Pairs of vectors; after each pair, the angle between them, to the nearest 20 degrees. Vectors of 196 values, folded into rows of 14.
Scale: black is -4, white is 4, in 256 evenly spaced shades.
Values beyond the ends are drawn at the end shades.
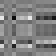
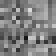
120 degrees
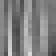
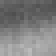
80 degrees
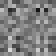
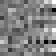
120 degrees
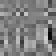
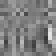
160 degrees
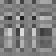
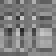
160 degrees
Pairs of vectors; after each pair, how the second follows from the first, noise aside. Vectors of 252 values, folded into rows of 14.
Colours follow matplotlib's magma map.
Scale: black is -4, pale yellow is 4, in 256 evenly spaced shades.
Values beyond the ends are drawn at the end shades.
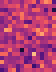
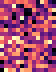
reversed, scaled up.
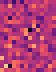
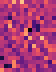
sign-scrambled.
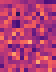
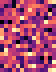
wrapped around, negated, scaled up.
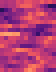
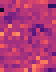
partly zeroed.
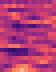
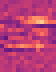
reversed, negated, partly zeroed.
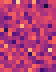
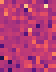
wrapped around, partly zeroed.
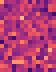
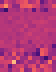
wrapped around, partly zeroed.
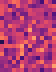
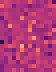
partly zeroed.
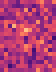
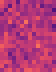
wrapped around, negated, shrunk.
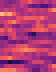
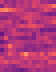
wrapped around, negated, shrunk.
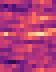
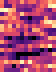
wrapped around, negated, scaled up.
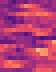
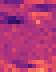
reversed, negated, partly zeroed.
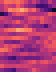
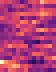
reversed, negated.
